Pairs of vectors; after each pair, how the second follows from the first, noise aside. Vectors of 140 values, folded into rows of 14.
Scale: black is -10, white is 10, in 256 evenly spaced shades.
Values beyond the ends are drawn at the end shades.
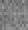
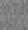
reversed, shrunk.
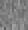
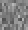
wrapped around, negated, scaled up.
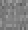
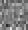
reversed, scaled up.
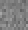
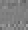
partly zeroed.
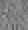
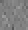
partly zeroed.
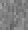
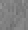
shrunk.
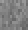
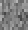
wrapped around, negated, scaled up.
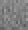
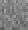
copied.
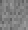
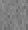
reversed, shrunk.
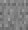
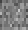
reversed, scaled up.
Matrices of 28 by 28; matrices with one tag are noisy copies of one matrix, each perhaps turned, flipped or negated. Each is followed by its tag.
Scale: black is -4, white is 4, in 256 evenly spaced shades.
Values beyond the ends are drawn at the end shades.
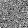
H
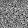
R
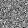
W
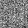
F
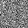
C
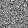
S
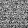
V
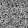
R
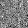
H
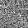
H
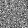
H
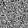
C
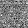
F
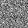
C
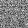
V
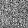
V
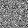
S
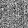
F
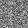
C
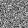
W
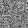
S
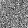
H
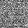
F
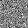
S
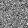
W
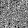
H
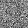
R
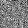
H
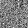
H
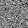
W
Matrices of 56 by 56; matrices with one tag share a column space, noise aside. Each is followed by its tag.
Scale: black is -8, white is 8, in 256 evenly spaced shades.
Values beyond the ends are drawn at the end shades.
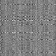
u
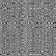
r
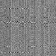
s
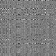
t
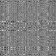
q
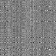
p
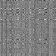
t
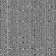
p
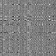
u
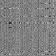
r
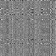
t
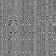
u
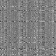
p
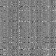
p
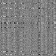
r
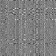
t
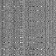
p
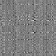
u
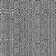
t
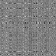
r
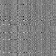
u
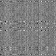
q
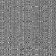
p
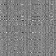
u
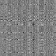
u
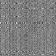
r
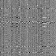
s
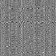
s
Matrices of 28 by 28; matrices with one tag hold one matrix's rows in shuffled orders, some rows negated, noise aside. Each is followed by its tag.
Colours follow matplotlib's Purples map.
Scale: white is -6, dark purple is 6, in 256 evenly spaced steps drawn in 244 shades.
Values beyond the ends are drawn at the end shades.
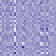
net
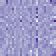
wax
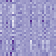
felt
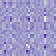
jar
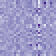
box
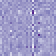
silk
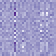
net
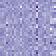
wax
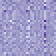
jar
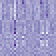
net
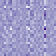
jar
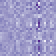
box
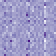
jar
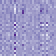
net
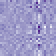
box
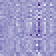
box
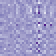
box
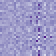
box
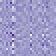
felt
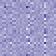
jar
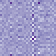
silk
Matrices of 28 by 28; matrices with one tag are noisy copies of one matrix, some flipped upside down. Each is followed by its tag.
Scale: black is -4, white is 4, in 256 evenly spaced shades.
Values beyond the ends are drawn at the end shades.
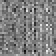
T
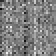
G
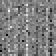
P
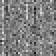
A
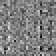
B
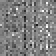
T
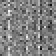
B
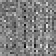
T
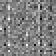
B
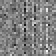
T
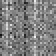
G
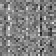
B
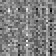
P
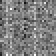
G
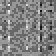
B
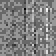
T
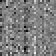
G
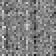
A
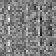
B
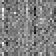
A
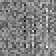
T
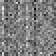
A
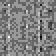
B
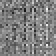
T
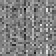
T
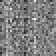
G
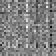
P
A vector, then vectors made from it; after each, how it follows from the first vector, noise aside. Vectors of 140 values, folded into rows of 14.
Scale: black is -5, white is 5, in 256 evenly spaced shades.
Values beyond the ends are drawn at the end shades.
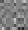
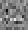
wrapped around, negated.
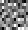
negated, scaled up.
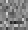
wrapped around.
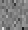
partly zeroed.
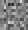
wrapped around.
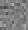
wrapped around, shrunk.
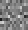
wrapped around.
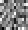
negated, scaled up.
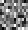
negated, scaled up.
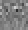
wrapped around, negated, partly zeroed.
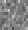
reversed, negated, partly zeroed.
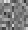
reversed, negated.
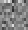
reversed, negated.
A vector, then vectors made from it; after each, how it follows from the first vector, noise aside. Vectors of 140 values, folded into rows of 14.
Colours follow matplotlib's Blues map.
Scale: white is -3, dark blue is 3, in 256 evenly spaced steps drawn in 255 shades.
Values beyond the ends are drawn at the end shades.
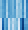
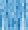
negated, shrunk.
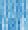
negated, shrunk.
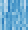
reversed, negated, shrunk.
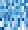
sign-scrambled.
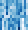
negated.
